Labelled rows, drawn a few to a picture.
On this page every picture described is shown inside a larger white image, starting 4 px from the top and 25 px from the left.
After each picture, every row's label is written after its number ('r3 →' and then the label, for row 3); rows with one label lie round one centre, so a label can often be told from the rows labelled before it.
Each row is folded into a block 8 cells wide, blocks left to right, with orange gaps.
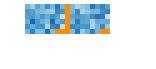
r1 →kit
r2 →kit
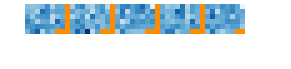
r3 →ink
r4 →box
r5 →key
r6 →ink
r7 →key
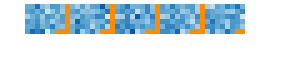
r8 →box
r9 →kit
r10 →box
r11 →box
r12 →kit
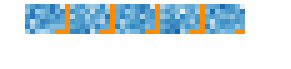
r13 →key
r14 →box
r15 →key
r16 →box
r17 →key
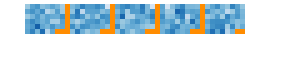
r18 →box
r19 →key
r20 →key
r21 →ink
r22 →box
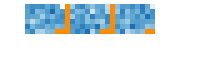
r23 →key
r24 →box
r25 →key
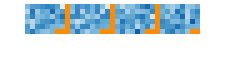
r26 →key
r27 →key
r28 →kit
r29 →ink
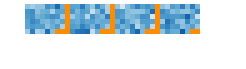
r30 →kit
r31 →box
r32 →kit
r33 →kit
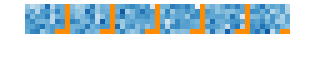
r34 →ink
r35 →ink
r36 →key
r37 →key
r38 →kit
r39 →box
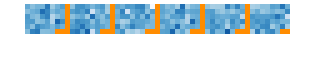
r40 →ink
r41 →box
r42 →key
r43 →ink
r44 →kit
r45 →kit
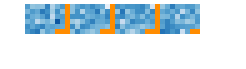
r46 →ink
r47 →key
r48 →key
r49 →box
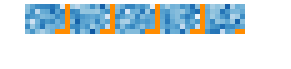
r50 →key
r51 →kit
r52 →key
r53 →kit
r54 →ink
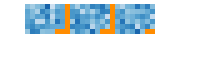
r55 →ink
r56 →kit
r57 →kit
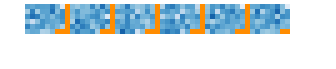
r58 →key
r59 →kit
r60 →box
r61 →box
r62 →key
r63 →key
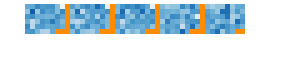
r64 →key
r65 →key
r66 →key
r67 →kit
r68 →ink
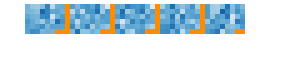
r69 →ink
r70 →key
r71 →key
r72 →box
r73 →ink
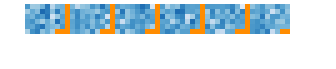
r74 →ink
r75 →kit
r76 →key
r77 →ink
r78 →key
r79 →box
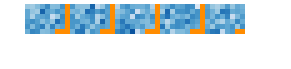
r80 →ink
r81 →ink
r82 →box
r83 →key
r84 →ink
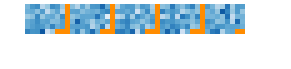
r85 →box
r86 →kit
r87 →box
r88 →box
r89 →ink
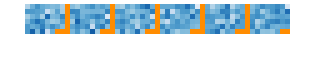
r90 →box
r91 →kit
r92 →kit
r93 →key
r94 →ink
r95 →key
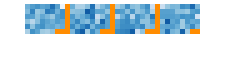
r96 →key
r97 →ink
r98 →box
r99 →kit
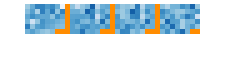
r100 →key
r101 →ink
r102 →ink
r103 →kit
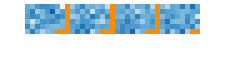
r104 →key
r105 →box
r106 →box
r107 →kit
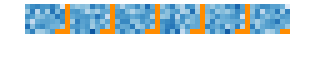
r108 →key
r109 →kit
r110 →kit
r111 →box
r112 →kit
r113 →key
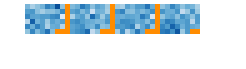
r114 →kit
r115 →box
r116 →kit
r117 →box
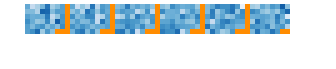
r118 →ink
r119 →ink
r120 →box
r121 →box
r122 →key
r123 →kit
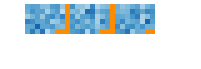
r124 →box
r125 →ink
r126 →ink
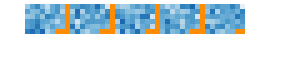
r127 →box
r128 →key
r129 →kit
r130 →kit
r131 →key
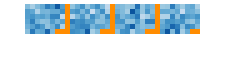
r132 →kit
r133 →box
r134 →ink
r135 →box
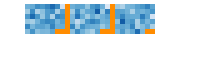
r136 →key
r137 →key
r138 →kit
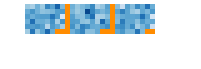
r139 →kit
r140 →ink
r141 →kit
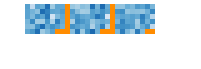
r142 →ink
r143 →kit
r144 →kit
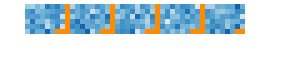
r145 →kit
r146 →box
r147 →box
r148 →key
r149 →kit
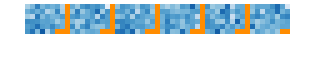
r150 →box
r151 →key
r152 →box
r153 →kit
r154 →ink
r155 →key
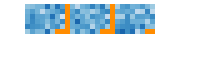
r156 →kit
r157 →kit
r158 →box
